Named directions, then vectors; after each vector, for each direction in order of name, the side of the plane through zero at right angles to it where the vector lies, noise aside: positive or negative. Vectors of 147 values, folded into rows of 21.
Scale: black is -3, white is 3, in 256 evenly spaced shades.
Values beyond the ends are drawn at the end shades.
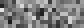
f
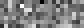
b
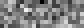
positive, negative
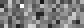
positive, positive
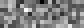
positive, negative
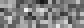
positive, negative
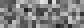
negative, positive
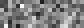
positive, positive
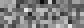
positive, negative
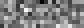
positive, negative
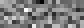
positive, negative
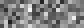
positive, positive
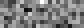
negative, positive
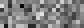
negative, negative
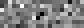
positive, positive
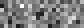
positive, positive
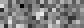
negative, negative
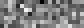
positive, negative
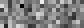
negative, negative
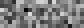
negative, positive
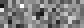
positive, positive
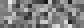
positive, negative
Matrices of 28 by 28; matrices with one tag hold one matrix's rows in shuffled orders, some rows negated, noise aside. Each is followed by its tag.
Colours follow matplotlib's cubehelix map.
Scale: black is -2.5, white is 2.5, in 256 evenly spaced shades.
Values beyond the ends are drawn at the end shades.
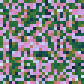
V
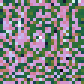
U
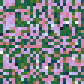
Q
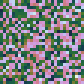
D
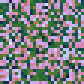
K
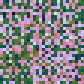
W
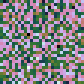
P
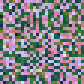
Q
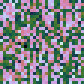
Q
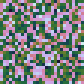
U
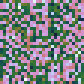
K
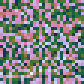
W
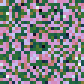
K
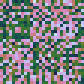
W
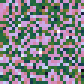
K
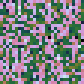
D
